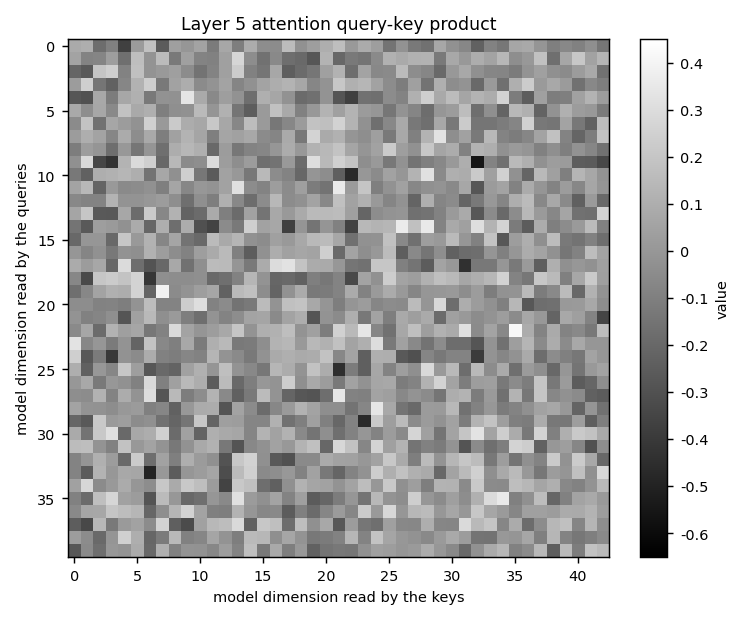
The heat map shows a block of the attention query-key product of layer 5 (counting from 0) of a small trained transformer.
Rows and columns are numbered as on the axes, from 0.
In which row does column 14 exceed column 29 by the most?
33
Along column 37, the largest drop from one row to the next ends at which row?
31
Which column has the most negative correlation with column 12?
14
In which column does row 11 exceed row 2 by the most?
1
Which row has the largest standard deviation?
9
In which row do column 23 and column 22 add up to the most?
22
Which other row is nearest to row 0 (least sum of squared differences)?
3
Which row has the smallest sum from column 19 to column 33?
24
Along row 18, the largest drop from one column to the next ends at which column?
6
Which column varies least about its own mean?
39
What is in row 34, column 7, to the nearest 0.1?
0.2
